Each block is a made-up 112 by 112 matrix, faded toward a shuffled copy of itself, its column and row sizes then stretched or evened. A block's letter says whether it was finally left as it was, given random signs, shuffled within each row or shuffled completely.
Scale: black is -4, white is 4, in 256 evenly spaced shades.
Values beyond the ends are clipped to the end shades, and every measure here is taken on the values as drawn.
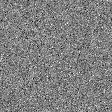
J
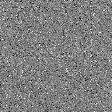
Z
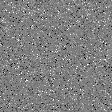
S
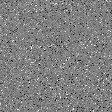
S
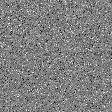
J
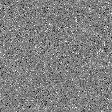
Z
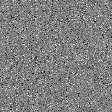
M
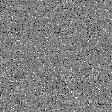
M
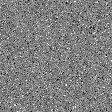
J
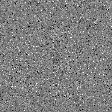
Z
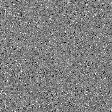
Z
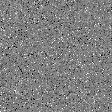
M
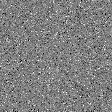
S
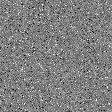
J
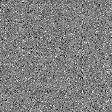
M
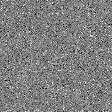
Z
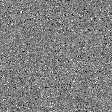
S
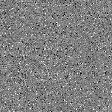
M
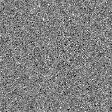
M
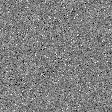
J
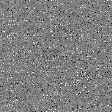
M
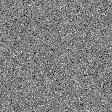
J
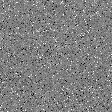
J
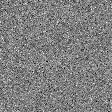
J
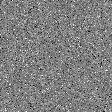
J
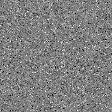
Z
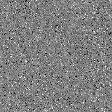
M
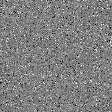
M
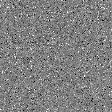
Z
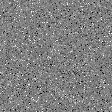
S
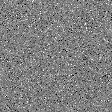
S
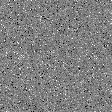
J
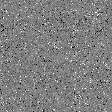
Z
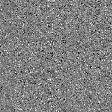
M
